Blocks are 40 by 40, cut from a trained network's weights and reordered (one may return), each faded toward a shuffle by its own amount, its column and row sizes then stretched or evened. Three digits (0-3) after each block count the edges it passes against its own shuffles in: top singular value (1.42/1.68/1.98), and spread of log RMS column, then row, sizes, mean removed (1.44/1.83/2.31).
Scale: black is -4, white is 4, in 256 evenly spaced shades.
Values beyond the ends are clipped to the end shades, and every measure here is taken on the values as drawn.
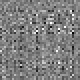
3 2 2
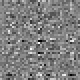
2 2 2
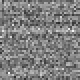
1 0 0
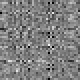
3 2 2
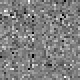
1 2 1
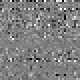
2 1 3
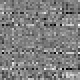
3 2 3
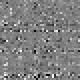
0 1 3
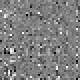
1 3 0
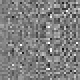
3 3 1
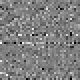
1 0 2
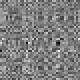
3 0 3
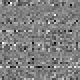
0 1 3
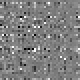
1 3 3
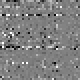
2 2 3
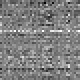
2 3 2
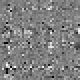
1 2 2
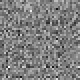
2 1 1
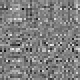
3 0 3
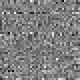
1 0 3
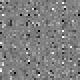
0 2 2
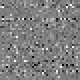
0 1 2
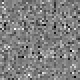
0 1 1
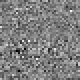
0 0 2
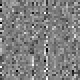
2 3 0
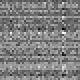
3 2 0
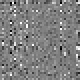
2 3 1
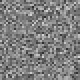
2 0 0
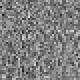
2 0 0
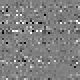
0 1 3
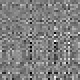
3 2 3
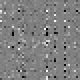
1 3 1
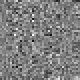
2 2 1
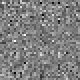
0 2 2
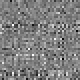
3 0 3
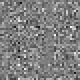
0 2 2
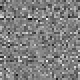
2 0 2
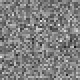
0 0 1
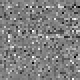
1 0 1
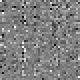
1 2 0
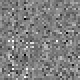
0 2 2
